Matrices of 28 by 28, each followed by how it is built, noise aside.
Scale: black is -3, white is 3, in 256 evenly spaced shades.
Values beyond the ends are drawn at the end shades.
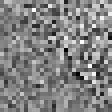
upper triangular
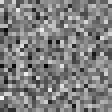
noise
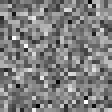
noise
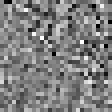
upper triangular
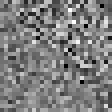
upper triangular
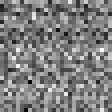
repeating columns
